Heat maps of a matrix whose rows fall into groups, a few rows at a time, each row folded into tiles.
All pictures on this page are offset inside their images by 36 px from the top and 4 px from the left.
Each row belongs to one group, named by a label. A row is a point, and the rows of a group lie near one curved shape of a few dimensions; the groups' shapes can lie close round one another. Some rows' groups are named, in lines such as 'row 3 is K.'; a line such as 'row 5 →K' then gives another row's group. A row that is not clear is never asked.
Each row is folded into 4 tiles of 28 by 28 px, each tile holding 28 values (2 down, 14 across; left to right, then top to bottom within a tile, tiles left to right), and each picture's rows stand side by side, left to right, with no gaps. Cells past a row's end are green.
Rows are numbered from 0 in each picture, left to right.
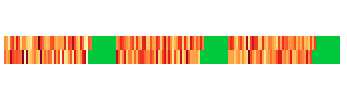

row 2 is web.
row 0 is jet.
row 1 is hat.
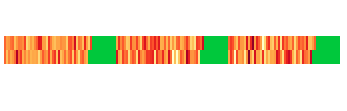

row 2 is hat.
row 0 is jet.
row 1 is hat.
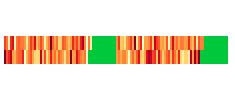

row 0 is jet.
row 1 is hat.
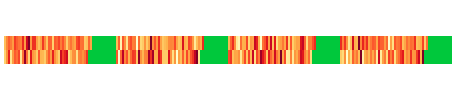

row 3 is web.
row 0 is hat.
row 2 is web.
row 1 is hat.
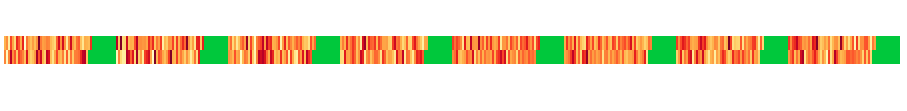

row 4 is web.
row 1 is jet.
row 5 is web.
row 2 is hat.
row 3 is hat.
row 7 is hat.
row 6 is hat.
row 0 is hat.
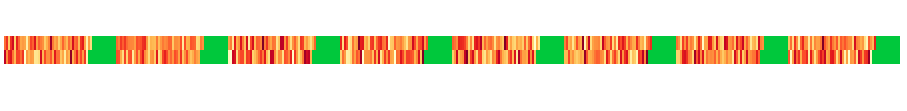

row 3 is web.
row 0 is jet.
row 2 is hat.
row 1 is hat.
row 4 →hat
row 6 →web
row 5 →hat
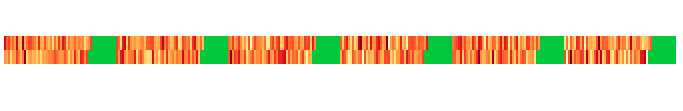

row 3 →web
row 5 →hat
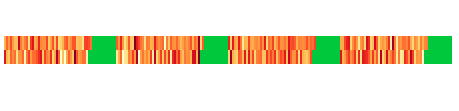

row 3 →hat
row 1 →web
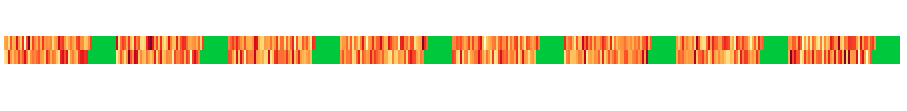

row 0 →hat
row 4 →hat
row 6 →web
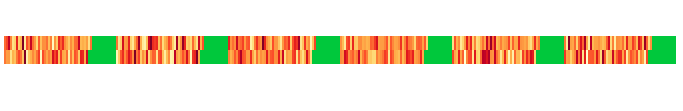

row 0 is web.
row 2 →jet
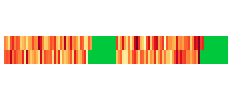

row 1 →web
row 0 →jet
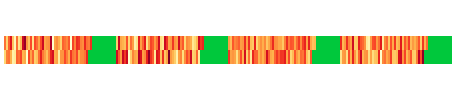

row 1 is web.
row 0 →web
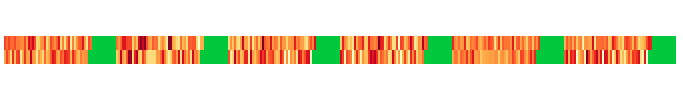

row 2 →hat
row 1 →hat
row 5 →web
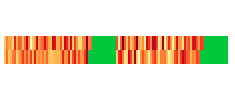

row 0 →web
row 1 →web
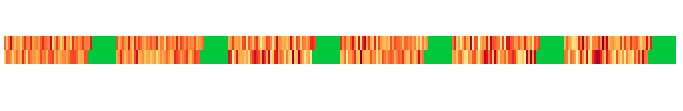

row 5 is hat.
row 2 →hat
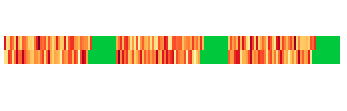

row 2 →web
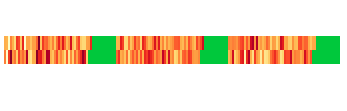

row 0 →hat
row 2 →hat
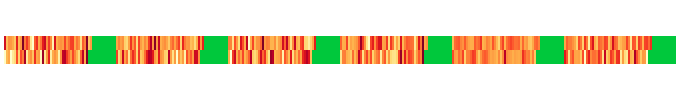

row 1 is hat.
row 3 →web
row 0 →web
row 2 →hat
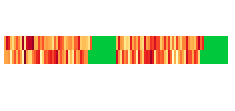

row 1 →hat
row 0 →web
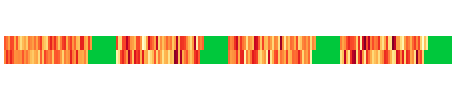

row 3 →hat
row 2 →hat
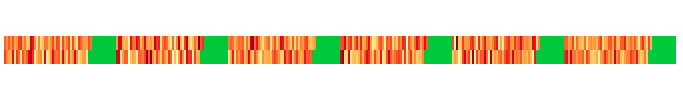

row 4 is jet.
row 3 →hat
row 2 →hat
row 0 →hat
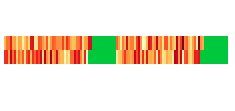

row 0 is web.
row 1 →web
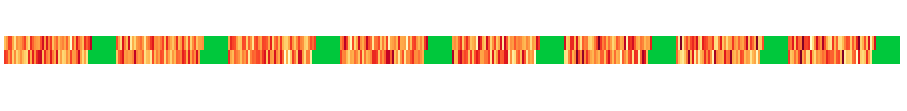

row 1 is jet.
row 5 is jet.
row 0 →web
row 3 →web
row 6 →jet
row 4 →hat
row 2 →hat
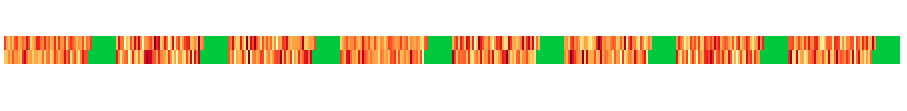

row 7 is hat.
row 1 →hat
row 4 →jet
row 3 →web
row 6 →hat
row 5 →jet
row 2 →web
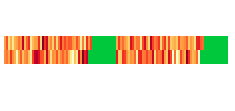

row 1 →hat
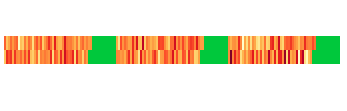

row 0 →jet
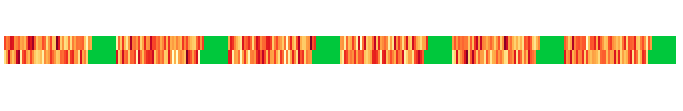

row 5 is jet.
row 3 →hat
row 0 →hat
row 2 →hat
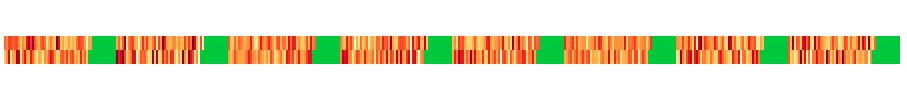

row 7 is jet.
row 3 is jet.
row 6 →hat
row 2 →web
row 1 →jet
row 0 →hat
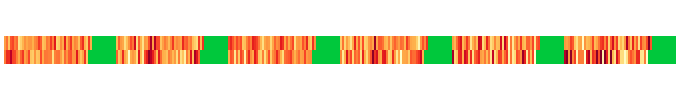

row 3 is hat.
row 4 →hat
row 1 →hat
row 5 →web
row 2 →hat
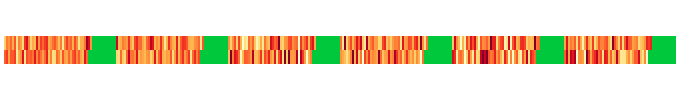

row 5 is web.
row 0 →web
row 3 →jet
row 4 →hat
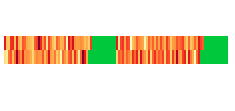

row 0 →jet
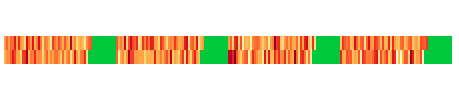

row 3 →hat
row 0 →web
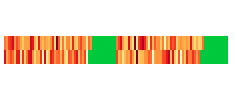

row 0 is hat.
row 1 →web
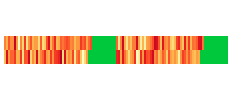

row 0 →jet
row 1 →web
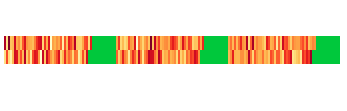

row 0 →jet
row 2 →hat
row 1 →hat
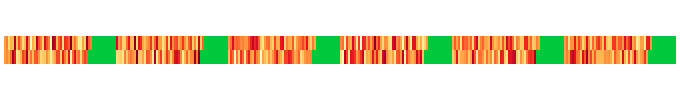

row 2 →hat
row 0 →web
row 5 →web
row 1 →web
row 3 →hat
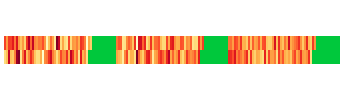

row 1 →web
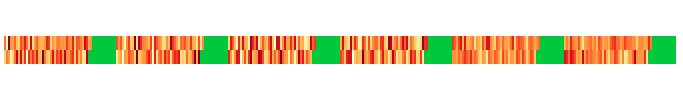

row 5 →web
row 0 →jet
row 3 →web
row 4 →jet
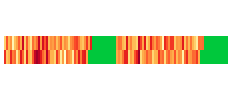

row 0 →hat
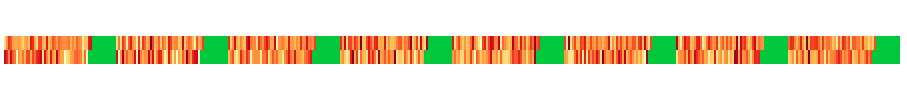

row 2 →web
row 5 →jet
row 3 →jet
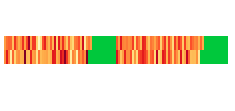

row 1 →hat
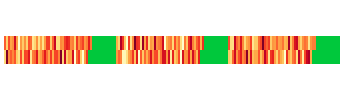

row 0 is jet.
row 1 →web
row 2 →jet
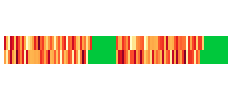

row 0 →jet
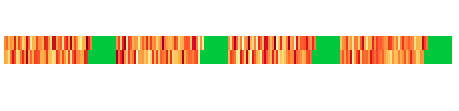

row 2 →web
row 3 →web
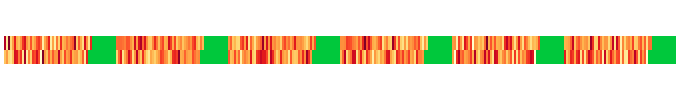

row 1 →hat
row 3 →hat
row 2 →hat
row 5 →hat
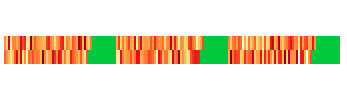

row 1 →hat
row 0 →jet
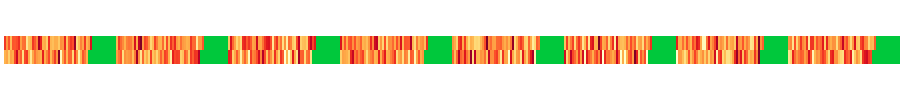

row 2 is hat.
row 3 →jet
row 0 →jet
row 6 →web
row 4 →jet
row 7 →hat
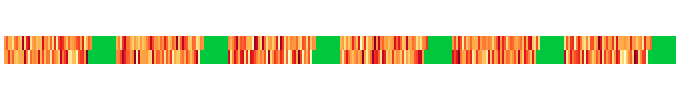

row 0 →hat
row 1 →jet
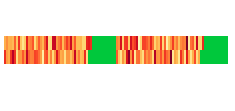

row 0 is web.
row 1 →jet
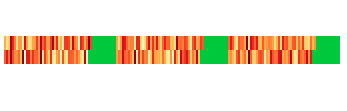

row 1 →web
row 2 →web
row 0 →web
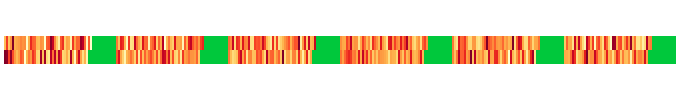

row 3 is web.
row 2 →jet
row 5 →web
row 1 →web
